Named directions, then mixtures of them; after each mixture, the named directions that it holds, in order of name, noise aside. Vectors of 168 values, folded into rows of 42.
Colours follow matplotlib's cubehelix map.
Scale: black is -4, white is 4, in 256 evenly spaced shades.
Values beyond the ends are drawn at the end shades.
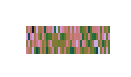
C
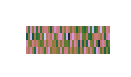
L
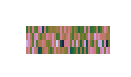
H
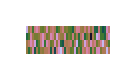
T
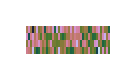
C.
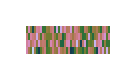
C, H.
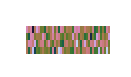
C, T.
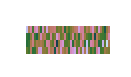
H, T.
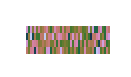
L, T.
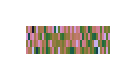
C.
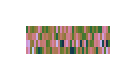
C, H.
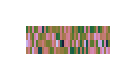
H.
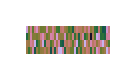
T.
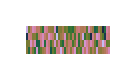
C, T.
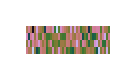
C.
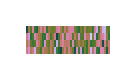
H, T.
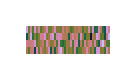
L, T.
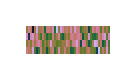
C.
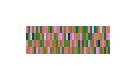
L.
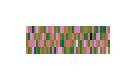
C, T.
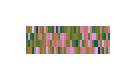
C.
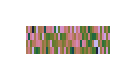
C.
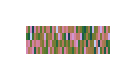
C, L.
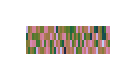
C, T.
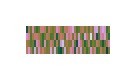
T.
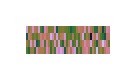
C, T.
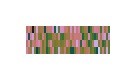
C.
